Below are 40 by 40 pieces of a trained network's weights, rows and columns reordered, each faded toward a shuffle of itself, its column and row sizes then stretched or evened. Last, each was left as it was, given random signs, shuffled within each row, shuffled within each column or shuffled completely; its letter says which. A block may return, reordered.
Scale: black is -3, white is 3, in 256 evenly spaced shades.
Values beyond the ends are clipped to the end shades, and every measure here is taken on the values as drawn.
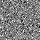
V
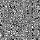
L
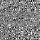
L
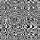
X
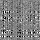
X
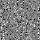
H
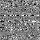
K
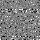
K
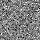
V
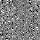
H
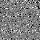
K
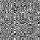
X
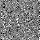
H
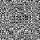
X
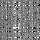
X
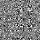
L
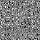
L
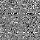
L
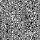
H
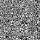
L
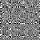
X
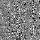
H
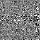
L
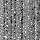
H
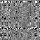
X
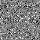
K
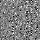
H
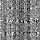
X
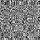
X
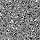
V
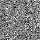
H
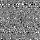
K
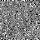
K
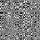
X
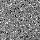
V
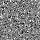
V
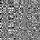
X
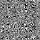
L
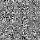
L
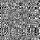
X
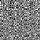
X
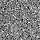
V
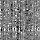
X
